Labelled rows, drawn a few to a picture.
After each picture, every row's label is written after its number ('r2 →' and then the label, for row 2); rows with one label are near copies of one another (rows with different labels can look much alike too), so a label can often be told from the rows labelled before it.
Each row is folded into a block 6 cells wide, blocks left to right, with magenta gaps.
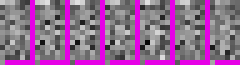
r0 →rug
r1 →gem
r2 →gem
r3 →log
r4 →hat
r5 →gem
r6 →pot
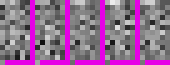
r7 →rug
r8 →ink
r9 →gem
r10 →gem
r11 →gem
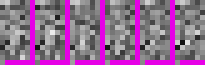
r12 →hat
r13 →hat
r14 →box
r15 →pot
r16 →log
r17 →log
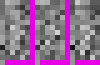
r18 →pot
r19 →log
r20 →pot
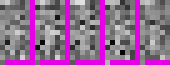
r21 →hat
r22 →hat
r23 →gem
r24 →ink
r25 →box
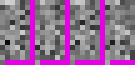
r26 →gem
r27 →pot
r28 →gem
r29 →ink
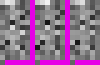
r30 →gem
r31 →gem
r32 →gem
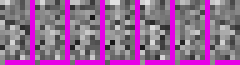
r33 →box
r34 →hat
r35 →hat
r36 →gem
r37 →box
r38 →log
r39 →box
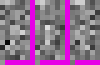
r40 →log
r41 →box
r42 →gem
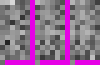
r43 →gem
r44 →rug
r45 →rug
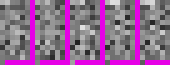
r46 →hat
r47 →rug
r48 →ink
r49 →gem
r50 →gem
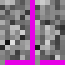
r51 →log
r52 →box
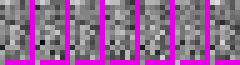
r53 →box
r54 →ink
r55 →box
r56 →rug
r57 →pot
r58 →ink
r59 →box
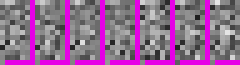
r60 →log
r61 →box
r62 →log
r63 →ink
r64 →rug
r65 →hat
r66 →hat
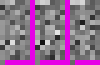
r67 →log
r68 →log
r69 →gem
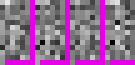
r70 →box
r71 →ink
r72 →hat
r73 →gem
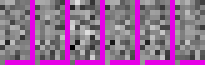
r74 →log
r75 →rug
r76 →hat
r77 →ink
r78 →ink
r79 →rug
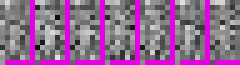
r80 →box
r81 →hat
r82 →hat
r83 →rug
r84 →pot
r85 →box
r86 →gem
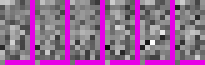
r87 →box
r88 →pot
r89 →rug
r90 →pot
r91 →log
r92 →hat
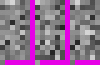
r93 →gem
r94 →rug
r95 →hat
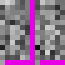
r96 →box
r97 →pot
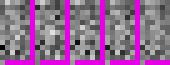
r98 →pot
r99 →hat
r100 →ink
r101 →pot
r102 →pot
